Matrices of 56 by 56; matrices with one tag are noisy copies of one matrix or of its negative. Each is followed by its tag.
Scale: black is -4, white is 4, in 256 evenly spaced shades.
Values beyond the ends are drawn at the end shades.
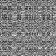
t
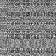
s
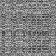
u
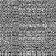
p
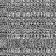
s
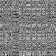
p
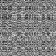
t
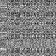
s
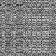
u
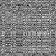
u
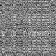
u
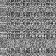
s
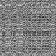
u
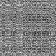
u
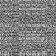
p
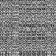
p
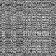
u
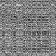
u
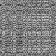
u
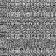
s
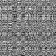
t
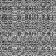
t
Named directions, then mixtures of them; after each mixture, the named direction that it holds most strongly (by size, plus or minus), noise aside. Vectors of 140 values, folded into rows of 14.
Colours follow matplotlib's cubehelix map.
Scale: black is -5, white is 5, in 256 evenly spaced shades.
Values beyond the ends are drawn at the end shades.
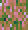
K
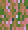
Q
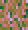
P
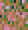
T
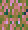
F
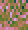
T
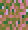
F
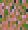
T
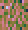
T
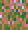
T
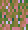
Q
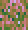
Q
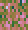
T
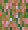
P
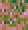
T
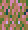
F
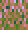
T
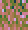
T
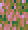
T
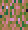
F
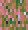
Q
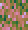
T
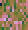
K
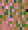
F
